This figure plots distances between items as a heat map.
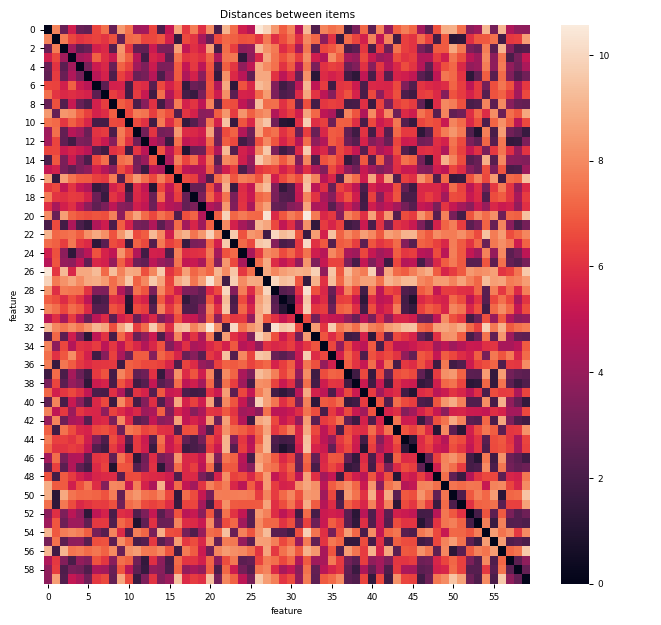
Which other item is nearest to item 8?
47
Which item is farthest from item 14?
26
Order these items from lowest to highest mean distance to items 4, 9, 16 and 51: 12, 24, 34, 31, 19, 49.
19, 34, 31, 12, 24, 49
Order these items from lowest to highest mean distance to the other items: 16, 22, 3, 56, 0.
3, 0, 16, 56, 22
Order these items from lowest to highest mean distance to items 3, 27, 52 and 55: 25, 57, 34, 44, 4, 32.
57, 25, 4, 34, 32, 44
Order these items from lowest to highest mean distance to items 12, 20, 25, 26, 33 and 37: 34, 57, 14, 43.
57, 14, 34, 43
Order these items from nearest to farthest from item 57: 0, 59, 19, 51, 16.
59, 0, 19, 51, 16
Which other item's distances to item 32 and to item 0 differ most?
27
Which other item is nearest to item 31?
52
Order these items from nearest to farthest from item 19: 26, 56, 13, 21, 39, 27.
39, 13, 21, 56, 26, 27
